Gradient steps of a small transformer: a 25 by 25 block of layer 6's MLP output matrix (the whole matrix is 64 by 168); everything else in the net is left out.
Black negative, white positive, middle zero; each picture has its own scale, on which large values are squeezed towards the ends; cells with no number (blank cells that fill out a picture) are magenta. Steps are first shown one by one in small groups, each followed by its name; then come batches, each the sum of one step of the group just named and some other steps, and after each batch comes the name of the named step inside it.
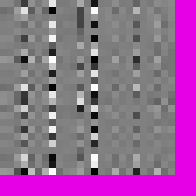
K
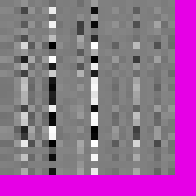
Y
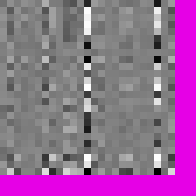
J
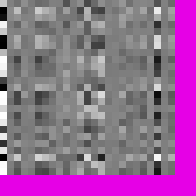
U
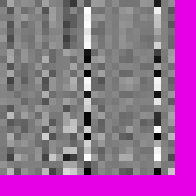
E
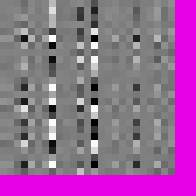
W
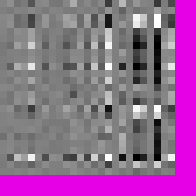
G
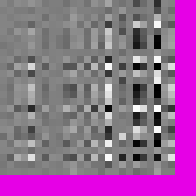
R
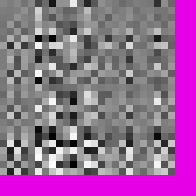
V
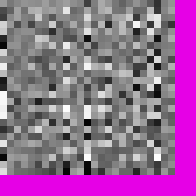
U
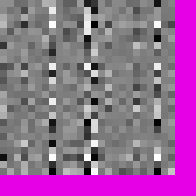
J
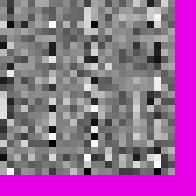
J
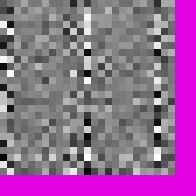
E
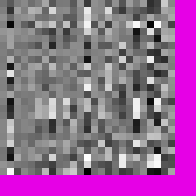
J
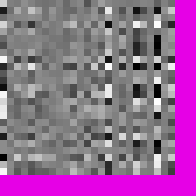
R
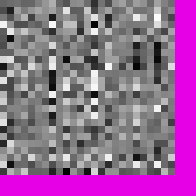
G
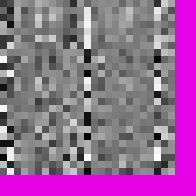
E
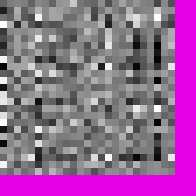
G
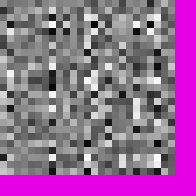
U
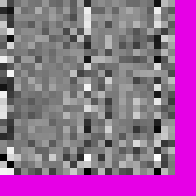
J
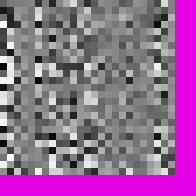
V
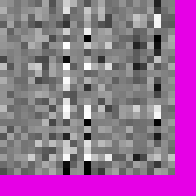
G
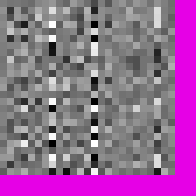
W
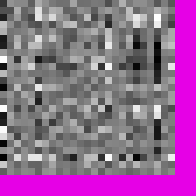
G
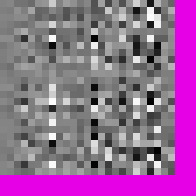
W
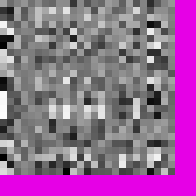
U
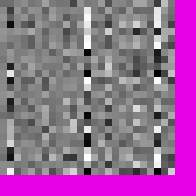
E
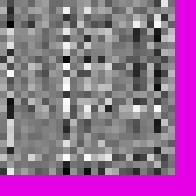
G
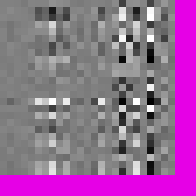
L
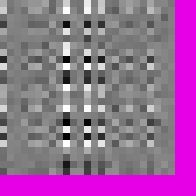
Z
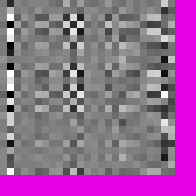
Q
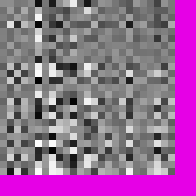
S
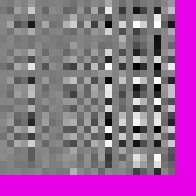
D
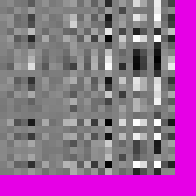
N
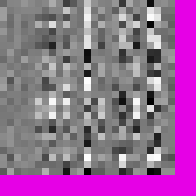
L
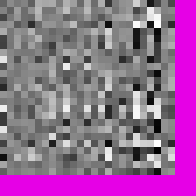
Z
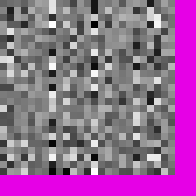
D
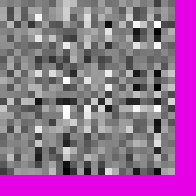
S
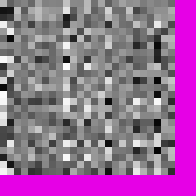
Z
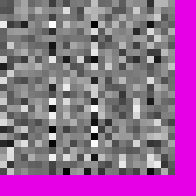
N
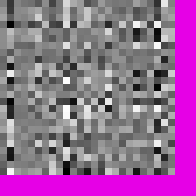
S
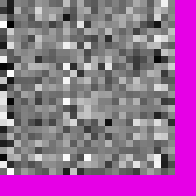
N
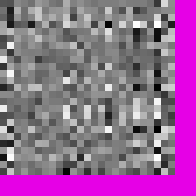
D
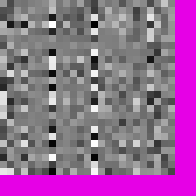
L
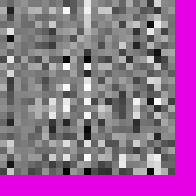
Z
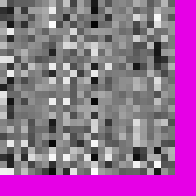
N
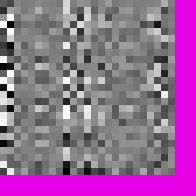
Q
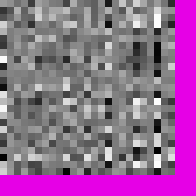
N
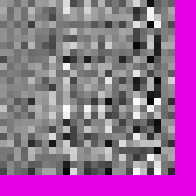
Z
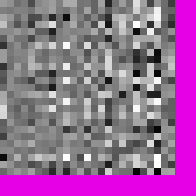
N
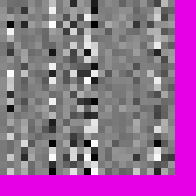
Q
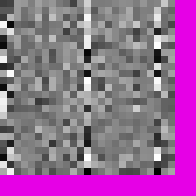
Q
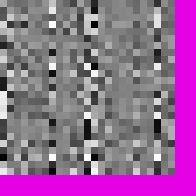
Q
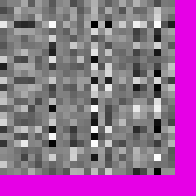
D
